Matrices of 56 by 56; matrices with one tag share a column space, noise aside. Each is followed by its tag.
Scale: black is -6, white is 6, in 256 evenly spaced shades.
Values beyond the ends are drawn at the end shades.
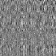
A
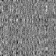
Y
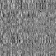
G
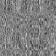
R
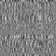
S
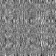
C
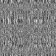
C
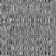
Y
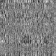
G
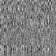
A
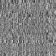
G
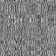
Y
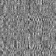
R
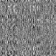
Y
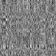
R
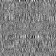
S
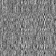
R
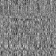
R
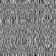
C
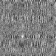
S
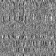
S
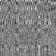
A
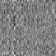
Y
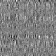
S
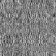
G
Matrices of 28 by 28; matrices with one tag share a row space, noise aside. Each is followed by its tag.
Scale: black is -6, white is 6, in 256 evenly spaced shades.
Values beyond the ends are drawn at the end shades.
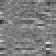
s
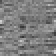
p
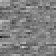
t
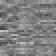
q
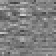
q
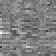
t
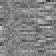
s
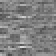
q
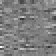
p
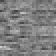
q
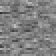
t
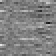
s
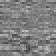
t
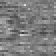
q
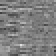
q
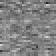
t
